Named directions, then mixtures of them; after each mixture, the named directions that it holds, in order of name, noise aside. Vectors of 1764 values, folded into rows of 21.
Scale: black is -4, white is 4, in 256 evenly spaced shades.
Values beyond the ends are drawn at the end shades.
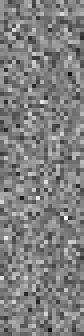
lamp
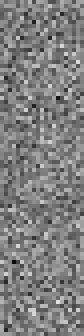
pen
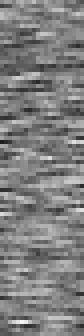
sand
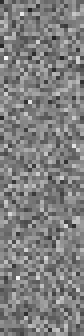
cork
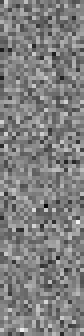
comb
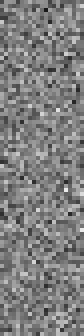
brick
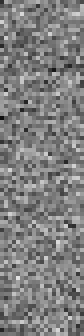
brick, cork, sand.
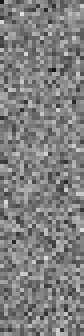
brick, cork.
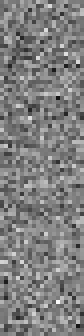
cork, pen, sand.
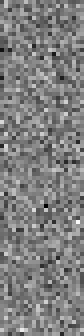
comb.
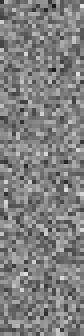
brick, cork.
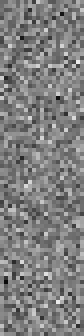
cork, pen.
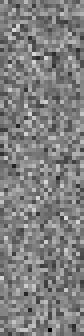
comb, lamp.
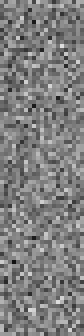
pen.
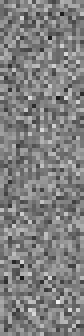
pen.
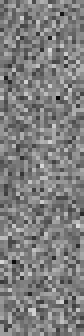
pen.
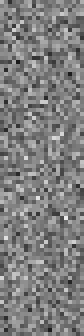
lamp.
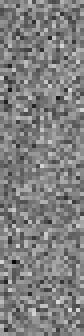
pen.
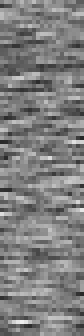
sand.
